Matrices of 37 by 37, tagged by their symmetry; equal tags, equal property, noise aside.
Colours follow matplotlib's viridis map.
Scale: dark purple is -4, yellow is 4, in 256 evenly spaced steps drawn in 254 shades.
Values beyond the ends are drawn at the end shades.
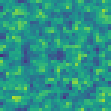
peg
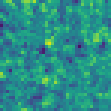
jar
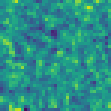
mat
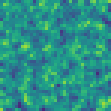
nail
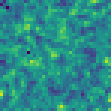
nail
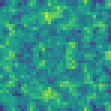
peg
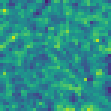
jar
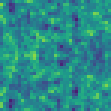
peg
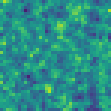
mat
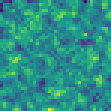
nail
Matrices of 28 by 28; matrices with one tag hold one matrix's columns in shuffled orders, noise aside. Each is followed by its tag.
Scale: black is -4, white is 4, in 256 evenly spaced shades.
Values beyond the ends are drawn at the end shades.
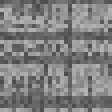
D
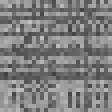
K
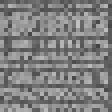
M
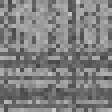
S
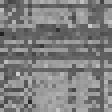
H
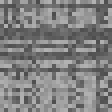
H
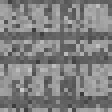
D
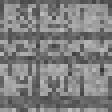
D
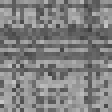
H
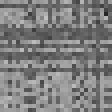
H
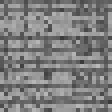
M
